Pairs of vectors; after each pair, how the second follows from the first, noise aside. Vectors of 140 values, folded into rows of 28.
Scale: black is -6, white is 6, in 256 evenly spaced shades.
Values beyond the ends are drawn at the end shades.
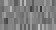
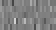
reversed, negated, partly zeroed.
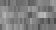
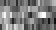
scaled up.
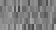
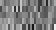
scaled up.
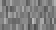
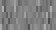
reversed, partly zeroed.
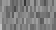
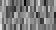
scaled up.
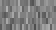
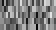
reversed, negated, scaled up.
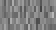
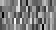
reversed, negated, scaled up.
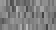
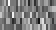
reversed, negated, scaled up.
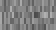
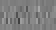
wrapped around, negated, partly zeroed.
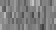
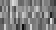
reversed, negated, scaled up.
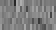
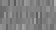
wrapped around, negated, shrunk.
